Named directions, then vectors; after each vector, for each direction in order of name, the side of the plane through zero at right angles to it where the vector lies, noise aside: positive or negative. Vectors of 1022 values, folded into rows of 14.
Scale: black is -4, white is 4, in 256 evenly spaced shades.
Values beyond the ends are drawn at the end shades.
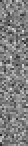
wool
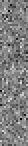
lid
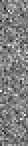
negative, positive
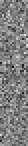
negative, negative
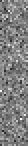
negative, positive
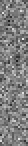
positive, positive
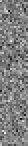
positive, negative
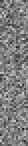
positive, positive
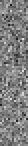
positive, positive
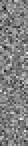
negative, positive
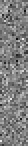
positive, positive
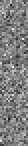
positive, positive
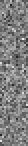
positive, positive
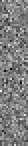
negative, positive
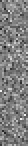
negative, positive
